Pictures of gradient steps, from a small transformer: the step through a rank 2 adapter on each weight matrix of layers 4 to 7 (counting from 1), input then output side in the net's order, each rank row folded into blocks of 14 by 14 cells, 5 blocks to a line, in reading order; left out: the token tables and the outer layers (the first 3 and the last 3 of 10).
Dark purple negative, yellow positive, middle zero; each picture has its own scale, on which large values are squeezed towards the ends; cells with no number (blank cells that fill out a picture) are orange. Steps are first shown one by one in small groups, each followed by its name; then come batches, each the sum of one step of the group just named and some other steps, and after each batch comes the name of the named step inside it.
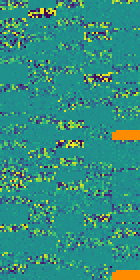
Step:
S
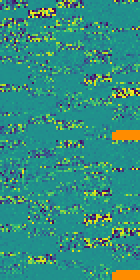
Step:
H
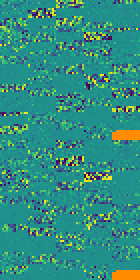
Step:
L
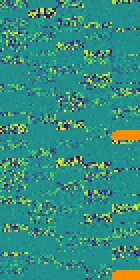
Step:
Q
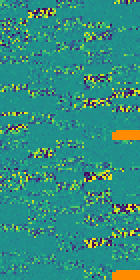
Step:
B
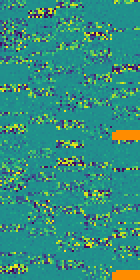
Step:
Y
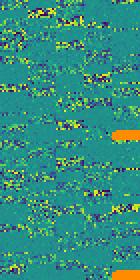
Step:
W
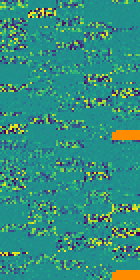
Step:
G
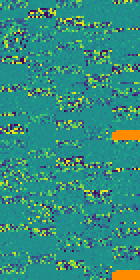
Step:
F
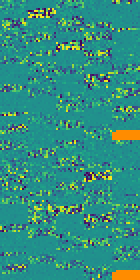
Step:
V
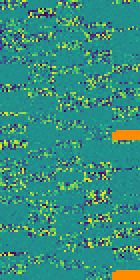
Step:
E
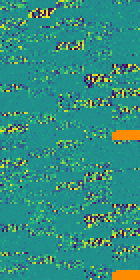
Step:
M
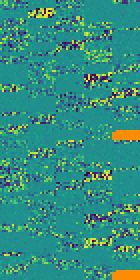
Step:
B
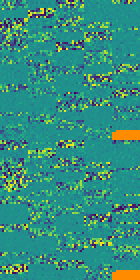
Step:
S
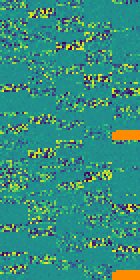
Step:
B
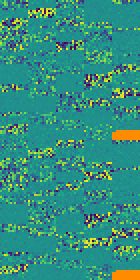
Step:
M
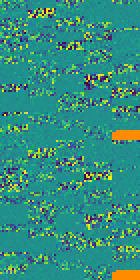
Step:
L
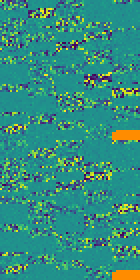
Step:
Q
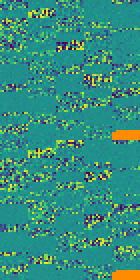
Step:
M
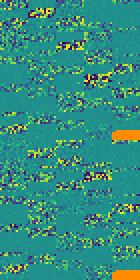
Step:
Q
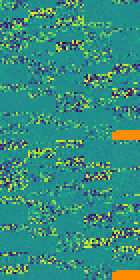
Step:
F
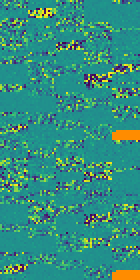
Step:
V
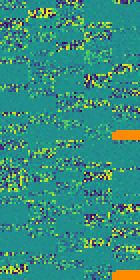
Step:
B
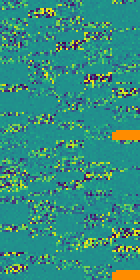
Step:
S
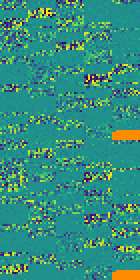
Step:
B
